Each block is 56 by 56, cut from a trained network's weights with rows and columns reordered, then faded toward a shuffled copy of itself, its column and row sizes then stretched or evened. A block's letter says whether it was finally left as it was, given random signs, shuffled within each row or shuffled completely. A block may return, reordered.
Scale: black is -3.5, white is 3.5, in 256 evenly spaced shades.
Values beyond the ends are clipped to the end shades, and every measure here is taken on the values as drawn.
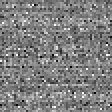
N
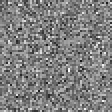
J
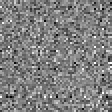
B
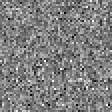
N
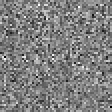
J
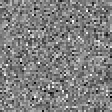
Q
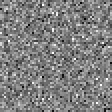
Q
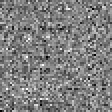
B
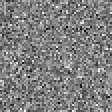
Q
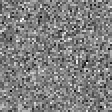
Q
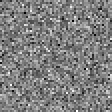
Q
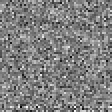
N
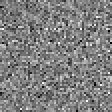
N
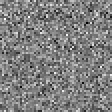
N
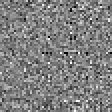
J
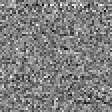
N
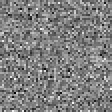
N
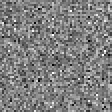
J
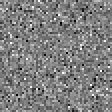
Q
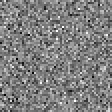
Q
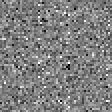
J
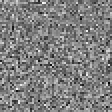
J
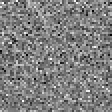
N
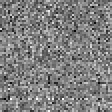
J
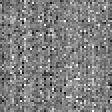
B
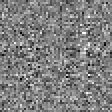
B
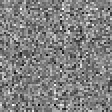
J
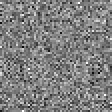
B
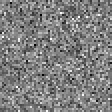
Q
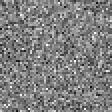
Q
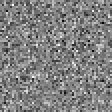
J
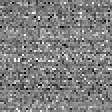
N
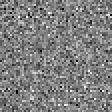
N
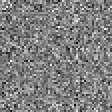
B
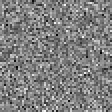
Q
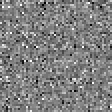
J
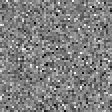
Q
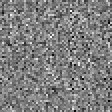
J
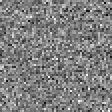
N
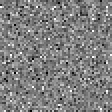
N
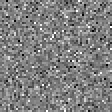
Q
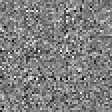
J
